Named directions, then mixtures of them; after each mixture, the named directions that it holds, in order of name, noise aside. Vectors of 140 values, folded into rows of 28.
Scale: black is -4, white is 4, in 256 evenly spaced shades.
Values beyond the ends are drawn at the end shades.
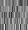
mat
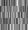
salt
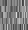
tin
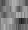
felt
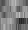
felt.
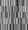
salt.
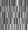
mat, salt.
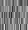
mat.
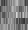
felt, salt.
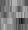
felt.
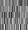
mat.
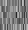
tin.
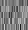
mat, tin.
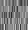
mat.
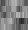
felt.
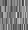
tin.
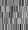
mat, tin.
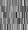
tin.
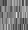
felt, tin.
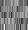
felt, mat.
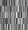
salt, tin.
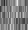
felt, salt.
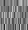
mat.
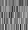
mat, tin.
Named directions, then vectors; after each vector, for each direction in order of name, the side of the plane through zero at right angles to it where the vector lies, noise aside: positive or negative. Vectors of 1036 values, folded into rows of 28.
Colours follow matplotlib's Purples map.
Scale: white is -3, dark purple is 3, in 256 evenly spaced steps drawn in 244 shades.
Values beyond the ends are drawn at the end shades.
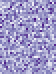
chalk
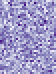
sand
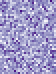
negative, negative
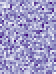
positive, positive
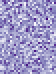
positive, negative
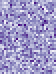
positive, positive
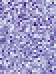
negative, positive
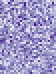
negative, positive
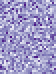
negative, positive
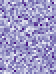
negative, positive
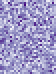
negative, positive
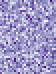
negative, negative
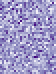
negative, positive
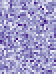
positive, positive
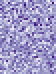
negative, positive
